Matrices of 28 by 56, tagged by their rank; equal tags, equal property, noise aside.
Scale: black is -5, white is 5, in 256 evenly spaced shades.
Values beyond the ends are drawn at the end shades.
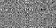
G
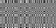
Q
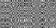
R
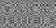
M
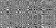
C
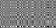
Q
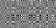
R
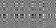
Q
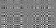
Q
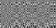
R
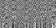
M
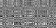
M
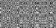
C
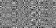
M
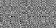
C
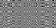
R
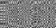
M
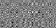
C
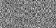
G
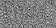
G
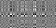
Q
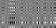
Q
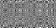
R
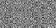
G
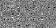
G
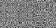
G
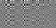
Q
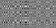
R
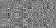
C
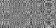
M
